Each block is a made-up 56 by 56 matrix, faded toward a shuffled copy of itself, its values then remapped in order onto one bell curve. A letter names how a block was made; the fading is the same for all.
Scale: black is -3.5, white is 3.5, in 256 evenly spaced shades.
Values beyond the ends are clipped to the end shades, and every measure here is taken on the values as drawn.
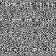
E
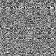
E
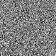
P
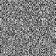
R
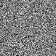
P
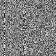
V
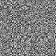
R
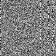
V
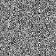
V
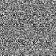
E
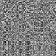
R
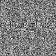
P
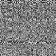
E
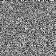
P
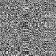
R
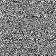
P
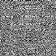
E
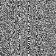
V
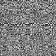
E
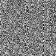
V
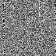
V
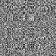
R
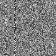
V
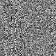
V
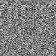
E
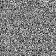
P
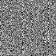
V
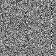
V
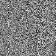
V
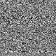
P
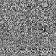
E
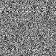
P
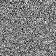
P
